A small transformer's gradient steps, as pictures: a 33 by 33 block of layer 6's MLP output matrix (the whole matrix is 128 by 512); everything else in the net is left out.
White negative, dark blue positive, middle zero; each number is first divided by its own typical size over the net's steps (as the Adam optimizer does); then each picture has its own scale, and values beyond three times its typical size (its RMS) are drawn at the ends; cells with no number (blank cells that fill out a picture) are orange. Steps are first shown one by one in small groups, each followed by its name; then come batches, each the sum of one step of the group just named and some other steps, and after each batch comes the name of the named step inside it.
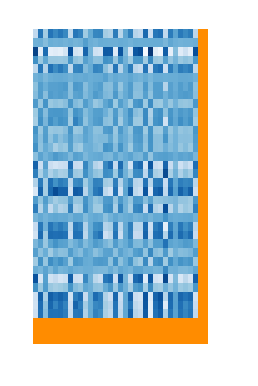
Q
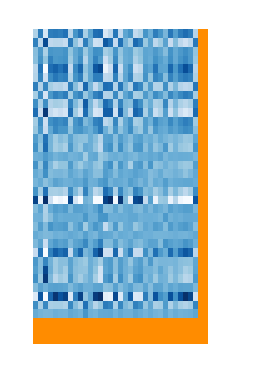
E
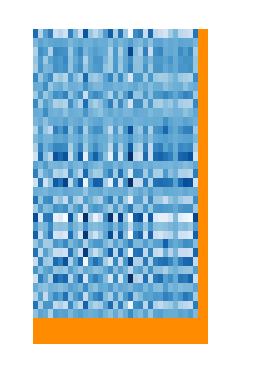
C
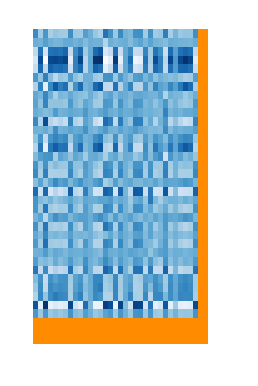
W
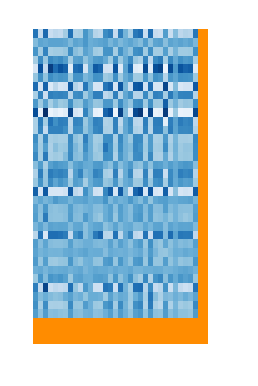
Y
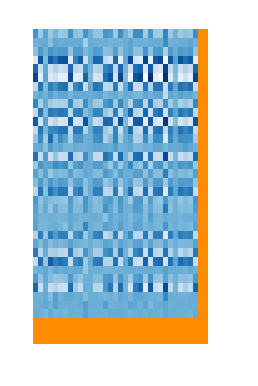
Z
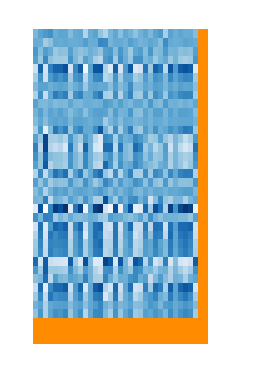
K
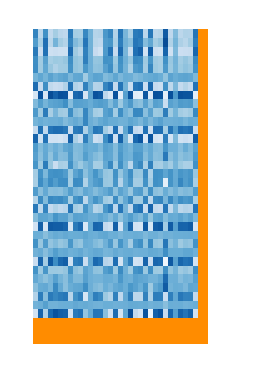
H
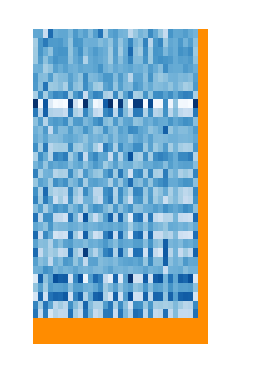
C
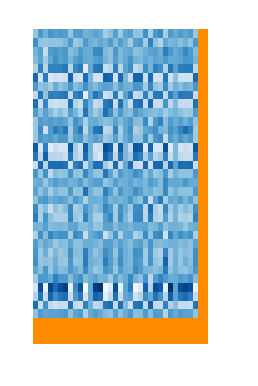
K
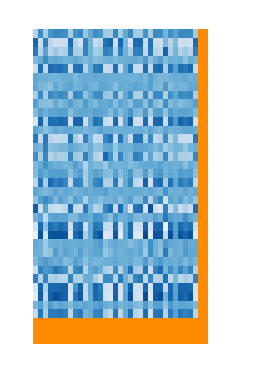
Q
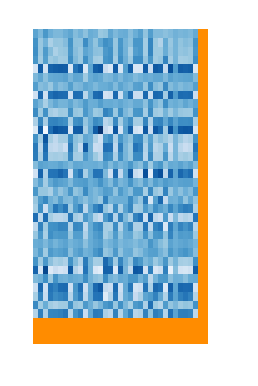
K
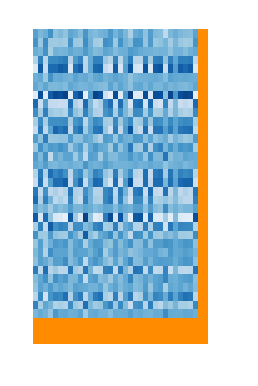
C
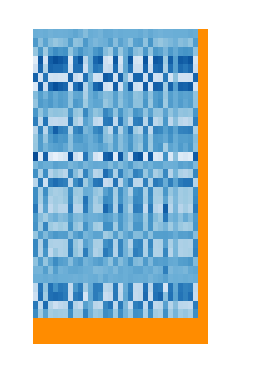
W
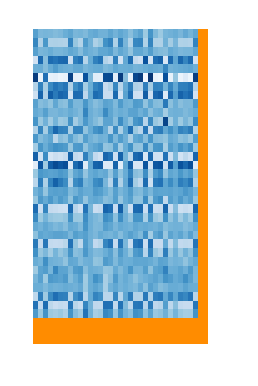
Z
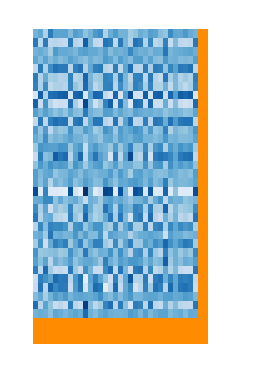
C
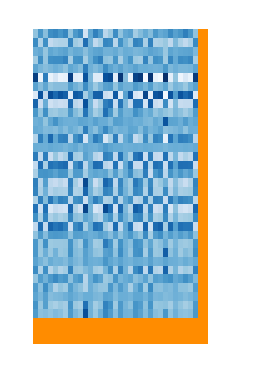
Z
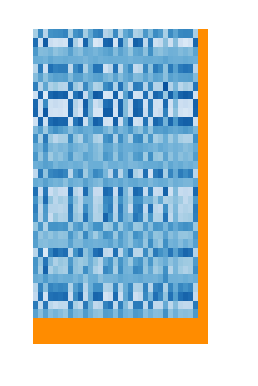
E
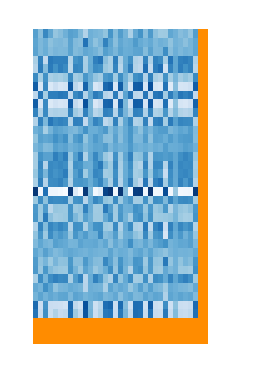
Y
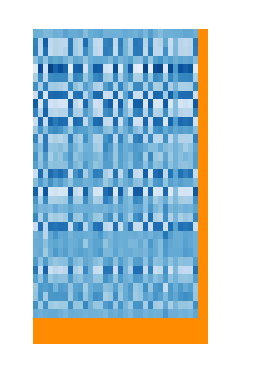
Y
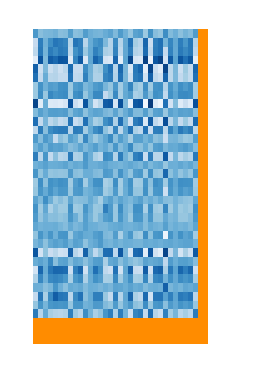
Z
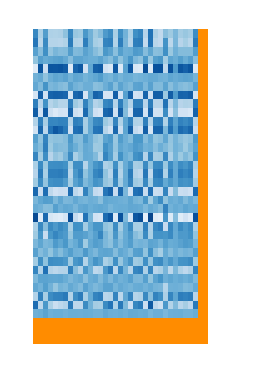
Y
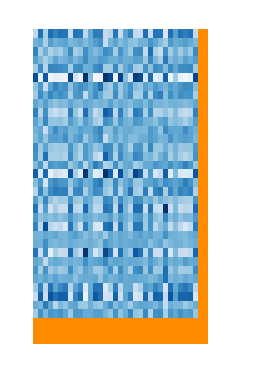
Q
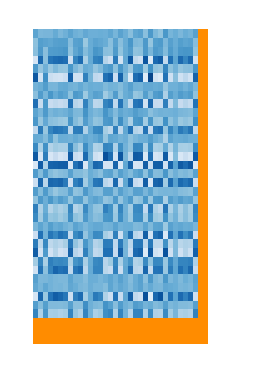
Z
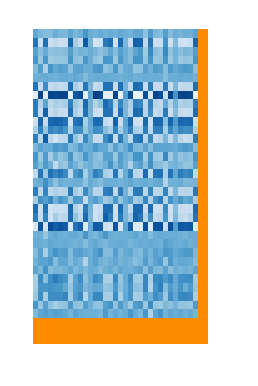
H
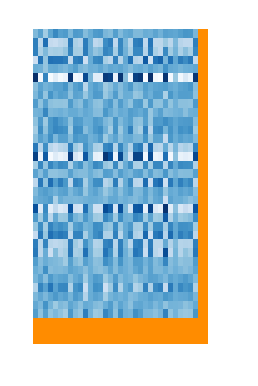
Z
